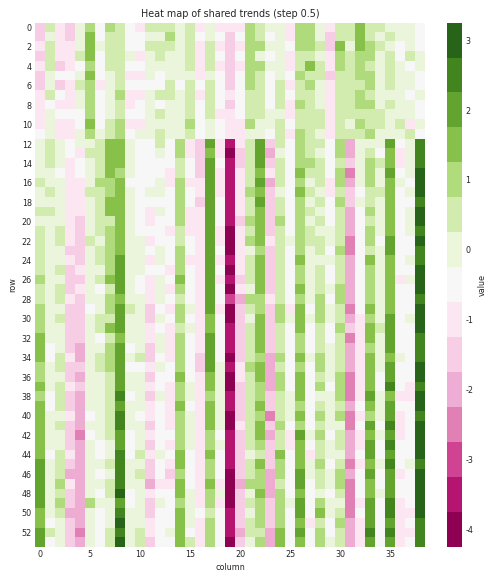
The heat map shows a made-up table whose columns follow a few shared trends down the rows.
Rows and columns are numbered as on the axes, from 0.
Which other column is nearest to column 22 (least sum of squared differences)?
17
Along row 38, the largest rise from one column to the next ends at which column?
38
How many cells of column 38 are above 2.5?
25
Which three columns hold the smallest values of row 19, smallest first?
19, 31, 23
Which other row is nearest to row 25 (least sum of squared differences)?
27
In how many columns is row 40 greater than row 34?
9
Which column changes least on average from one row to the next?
16
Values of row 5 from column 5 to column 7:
1.5 -0.5 0
